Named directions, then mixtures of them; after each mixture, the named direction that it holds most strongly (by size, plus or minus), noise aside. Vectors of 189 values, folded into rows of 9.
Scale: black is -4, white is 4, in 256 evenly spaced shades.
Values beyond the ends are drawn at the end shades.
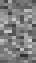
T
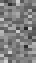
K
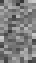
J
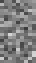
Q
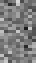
K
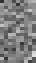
Q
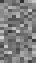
J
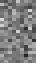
K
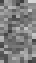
J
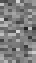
K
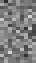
K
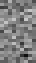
T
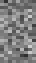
T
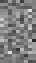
T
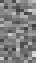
Q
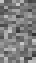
J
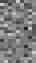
K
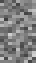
Q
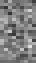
T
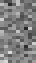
K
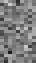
K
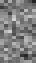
T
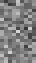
K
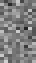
K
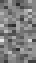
T
